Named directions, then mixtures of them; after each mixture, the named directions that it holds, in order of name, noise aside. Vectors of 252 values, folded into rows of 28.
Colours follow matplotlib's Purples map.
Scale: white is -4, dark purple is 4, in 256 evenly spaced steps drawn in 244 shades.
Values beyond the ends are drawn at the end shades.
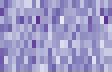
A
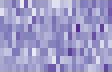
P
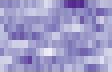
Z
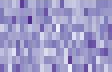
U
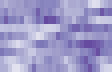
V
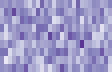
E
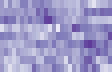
U, V.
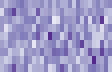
A, E.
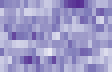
Z.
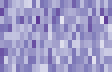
A.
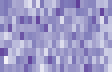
A, E, Z.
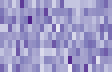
U.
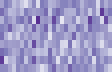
A.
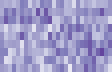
E, U, V.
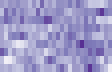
E, V, Z.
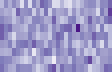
A, P, Z.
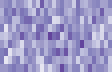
E.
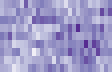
P, V.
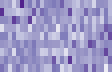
E, P, U.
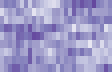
P, V, Z.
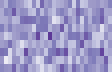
E.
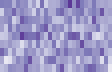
E, Z.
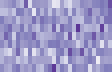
P, U.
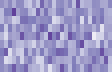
E.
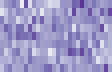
P, Z.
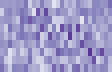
E, P, U.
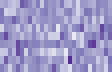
E, U.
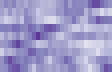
V.
